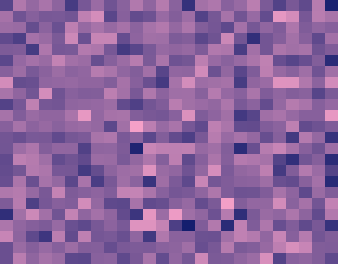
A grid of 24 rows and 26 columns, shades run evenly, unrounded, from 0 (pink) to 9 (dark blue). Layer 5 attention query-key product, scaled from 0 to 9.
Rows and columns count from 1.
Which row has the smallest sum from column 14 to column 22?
8
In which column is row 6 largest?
26
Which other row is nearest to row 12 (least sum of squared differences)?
18
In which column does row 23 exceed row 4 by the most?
9
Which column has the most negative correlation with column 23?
19
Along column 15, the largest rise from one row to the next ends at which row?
21
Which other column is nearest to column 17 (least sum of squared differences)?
4
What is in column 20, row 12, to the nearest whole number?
6
